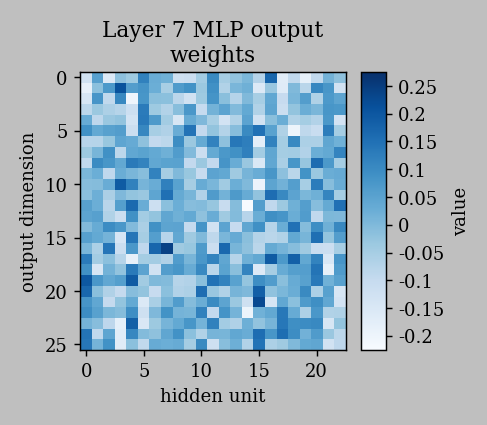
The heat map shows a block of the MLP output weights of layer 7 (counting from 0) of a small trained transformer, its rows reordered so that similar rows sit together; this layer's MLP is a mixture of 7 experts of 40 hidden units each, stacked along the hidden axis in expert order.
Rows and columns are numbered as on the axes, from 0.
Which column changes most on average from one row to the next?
15
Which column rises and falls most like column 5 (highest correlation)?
21
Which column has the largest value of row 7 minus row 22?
14
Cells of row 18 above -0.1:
19
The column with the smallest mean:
3
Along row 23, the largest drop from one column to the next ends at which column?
5
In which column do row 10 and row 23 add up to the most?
4
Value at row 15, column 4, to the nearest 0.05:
0.15
